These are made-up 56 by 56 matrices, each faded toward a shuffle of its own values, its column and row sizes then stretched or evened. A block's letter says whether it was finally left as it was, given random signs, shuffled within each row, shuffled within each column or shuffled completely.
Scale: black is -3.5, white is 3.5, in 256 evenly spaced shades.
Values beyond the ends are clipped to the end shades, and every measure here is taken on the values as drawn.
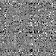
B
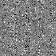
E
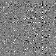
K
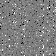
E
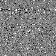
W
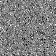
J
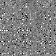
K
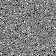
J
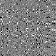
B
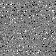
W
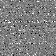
W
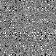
K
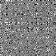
B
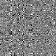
B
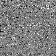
W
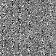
E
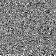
W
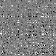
B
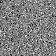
J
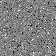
J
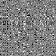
B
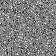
J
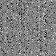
E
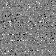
W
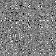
B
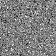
J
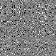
B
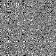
K
